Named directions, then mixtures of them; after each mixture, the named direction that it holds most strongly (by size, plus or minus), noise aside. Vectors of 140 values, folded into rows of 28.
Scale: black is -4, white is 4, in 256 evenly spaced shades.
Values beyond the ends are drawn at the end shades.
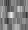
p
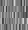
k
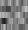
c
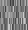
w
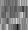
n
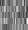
k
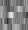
p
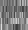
n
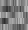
c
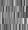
k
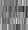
n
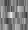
p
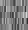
k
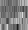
n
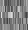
p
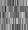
w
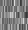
k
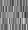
w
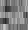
c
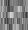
p
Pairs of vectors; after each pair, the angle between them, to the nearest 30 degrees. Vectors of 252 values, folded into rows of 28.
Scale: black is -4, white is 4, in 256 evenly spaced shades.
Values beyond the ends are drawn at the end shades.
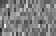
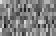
150 degrees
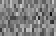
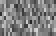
90 degrees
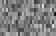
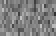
30 degrees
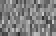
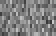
30 degrees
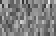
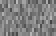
120 degrees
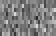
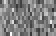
90 degrees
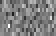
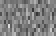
60 degrees
